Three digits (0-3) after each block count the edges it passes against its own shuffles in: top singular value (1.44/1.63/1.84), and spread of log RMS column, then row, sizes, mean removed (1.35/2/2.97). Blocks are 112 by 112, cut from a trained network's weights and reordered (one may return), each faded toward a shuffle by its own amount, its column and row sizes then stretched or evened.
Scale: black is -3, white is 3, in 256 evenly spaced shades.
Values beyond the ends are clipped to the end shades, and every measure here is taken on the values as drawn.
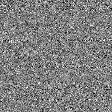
0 0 2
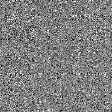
0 2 2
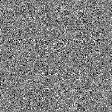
1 2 2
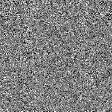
0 1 2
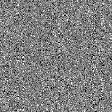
3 2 0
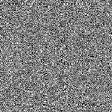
3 1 1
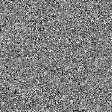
0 1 2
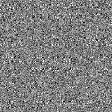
3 1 2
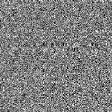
3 2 1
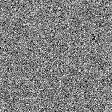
2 0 0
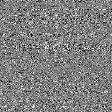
0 1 3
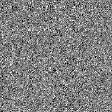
2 2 1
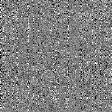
1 3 2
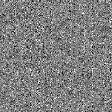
3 2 0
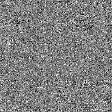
0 1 2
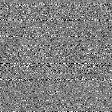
1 0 3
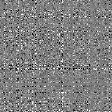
2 3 3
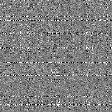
3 2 3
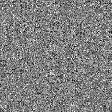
2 1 1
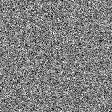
0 0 0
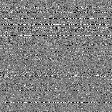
1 0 3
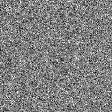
2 0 1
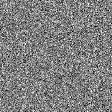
0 1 0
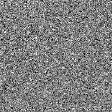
0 1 2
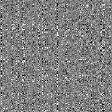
3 3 2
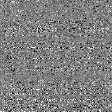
2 1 3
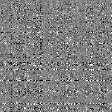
1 3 3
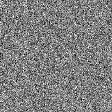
2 1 0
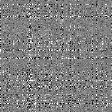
2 3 3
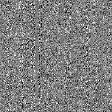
2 3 1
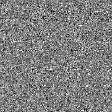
0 1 2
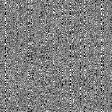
3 3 0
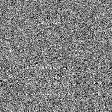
1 0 1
